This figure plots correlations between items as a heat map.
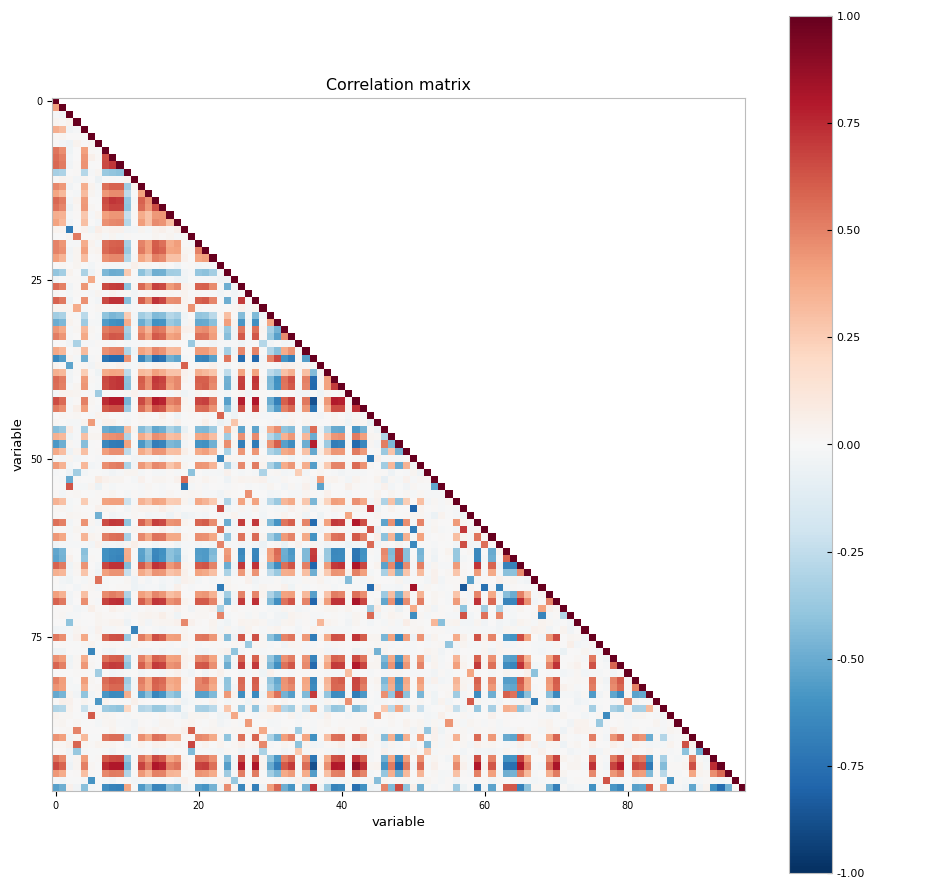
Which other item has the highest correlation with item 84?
58
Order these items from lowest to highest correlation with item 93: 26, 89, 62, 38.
62, 38, 89, 26
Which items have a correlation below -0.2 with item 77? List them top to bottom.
5, 25, 45, 86
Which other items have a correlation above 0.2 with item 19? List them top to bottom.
3, 29, 88, 90
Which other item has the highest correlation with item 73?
18
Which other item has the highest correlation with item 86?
5
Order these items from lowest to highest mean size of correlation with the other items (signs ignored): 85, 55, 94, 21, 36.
55, 85, 94, 21, 36
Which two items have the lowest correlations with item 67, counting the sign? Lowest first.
84, 58
